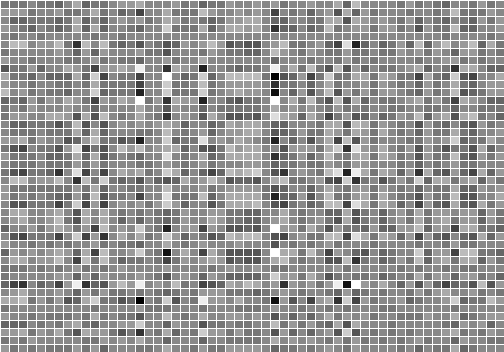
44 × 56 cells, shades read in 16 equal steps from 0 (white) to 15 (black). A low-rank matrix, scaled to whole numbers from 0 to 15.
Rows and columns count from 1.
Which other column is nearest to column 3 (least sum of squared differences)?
2
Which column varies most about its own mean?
31
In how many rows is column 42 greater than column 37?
24
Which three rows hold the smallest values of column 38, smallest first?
36, 22, 19
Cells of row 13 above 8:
13
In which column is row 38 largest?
16
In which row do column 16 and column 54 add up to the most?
38
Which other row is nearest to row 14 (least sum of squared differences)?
43
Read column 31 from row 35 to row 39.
3 6 7 14 6
